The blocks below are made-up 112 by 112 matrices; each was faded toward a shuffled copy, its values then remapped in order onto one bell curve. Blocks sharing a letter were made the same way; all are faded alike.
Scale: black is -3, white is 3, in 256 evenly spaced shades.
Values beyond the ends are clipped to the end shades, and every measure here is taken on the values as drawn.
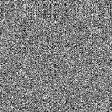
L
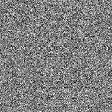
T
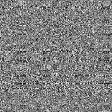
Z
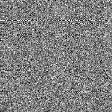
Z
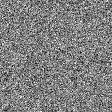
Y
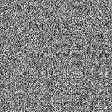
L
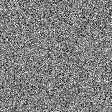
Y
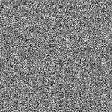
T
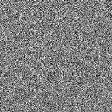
L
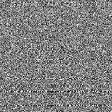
Z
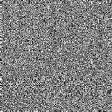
T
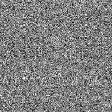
L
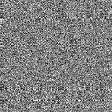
Z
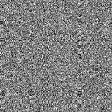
T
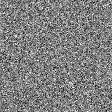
Y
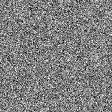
Y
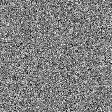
Y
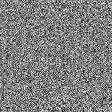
L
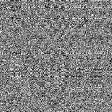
Z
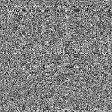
Z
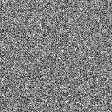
L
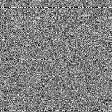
Z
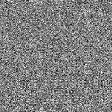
L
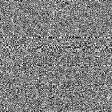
Z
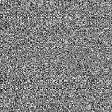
Z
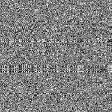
Z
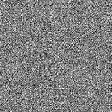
L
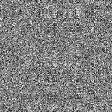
L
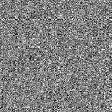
Z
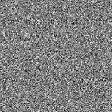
T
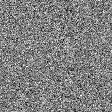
Y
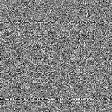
Z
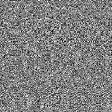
Z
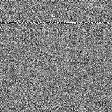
Z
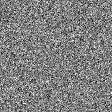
Y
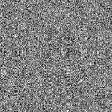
T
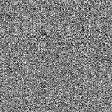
L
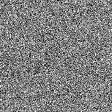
Y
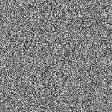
T
